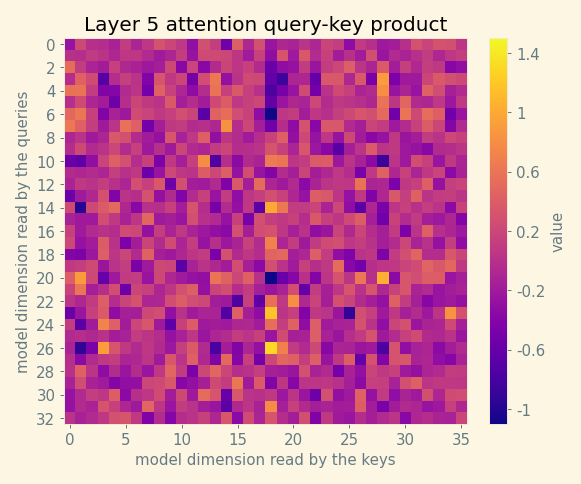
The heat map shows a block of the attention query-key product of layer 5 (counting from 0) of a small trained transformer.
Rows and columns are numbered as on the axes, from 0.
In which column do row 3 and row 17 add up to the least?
19
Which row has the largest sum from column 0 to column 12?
22
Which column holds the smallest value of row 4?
18
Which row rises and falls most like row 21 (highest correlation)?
6
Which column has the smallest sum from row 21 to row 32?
28
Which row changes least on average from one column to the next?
25
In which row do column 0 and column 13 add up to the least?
10
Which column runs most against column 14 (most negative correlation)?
34
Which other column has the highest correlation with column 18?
3
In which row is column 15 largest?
29
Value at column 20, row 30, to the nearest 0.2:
0
